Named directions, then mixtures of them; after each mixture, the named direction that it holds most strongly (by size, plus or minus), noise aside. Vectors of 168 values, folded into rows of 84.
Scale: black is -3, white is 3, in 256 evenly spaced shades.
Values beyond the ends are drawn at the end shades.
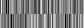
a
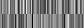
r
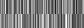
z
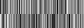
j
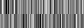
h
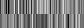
r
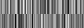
r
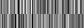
r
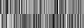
j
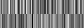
r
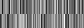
r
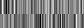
h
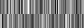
z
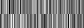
a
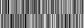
a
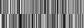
j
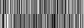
j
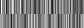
a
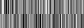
h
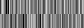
h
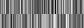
z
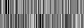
h
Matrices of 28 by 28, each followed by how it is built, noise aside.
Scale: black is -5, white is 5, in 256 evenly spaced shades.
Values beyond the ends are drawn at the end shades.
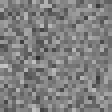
noise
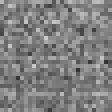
blocks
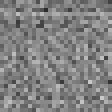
repeating columns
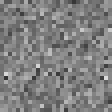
noise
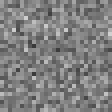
repeating columns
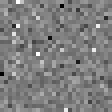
sparse
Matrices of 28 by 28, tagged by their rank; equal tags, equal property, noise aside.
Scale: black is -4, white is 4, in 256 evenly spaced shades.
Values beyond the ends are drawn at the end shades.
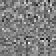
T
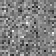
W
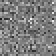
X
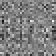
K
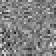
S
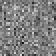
X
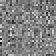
X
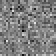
X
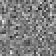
W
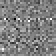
X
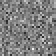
W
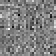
X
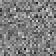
W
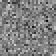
W
